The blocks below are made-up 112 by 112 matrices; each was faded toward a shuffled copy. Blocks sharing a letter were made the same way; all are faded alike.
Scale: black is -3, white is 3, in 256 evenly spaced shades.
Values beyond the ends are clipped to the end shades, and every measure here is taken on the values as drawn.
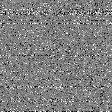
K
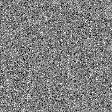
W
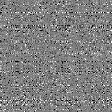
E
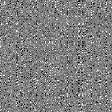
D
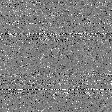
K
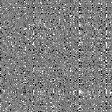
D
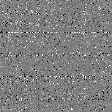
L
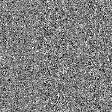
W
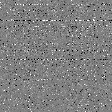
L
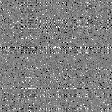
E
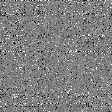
L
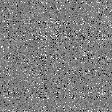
L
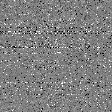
L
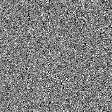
W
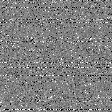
K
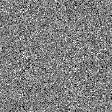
W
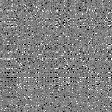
E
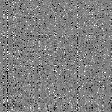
D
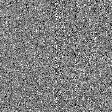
W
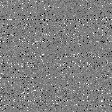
L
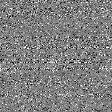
K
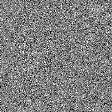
W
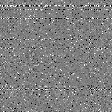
E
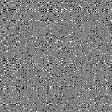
E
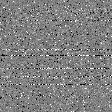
K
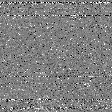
K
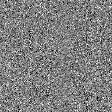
W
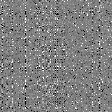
D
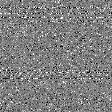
K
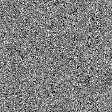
W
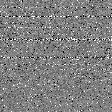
K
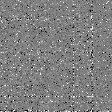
L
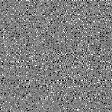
E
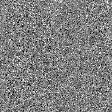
W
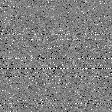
K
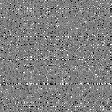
E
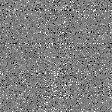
L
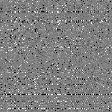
E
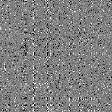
D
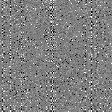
D
